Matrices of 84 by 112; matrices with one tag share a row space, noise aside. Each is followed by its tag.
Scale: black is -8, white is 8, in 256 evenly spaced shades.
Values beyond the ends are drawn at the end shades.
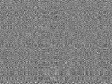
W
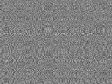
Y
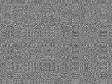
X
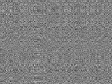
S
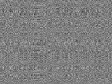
S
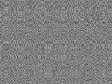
Y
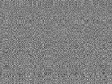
Y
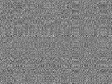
X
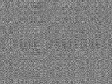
S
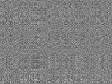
S
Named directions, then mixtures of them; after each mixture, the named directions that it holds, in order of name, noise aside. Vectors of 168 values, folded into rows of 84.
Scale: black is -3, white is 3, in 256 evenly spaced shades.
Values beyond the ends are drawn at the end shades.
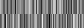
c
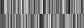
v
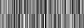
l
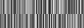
c, l, v.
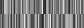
l, v.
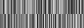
c, l, v.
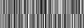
c, l.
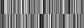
v.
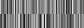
c, l.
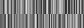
c, l, v.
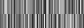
c, l, v.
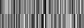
l, v.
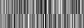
c, l.
